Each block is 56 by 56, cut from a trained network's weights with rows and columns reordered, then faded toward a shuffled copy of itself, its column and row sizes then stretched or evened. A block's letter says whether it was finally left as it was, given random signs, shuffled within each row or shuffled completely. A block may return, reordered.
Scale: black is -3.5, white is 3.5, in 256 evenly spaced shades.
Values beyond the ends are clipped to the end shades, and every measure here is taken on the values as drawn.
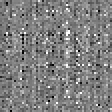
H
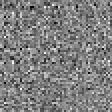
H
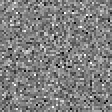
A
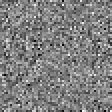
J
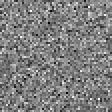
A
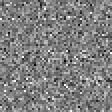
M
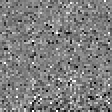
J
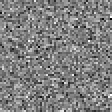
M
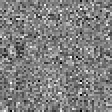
H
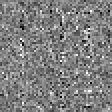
J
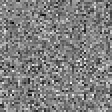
J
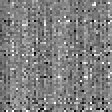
H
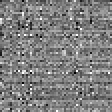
H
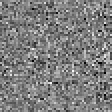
J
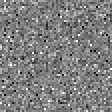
A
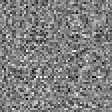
H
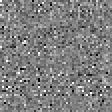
J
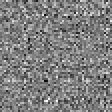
H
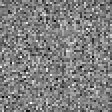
A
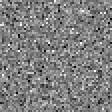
A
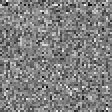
J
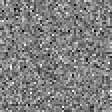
A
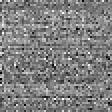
H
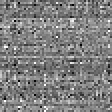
H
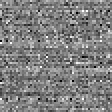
H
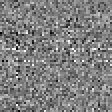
J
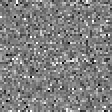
M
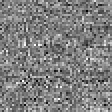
H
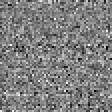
M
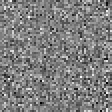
J
